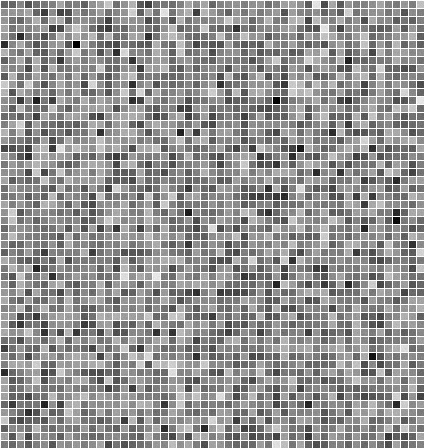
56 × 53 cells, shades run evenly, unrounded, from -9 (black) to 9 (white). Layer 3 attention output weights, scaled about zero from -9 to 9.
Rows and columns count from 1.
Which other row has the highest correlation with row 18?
52
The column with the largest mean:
16
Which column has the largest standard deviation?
35
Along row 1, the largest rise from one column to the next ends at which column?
40
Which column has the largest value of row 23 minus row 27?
34
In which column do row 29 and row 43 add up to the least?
25
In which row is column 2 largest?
27
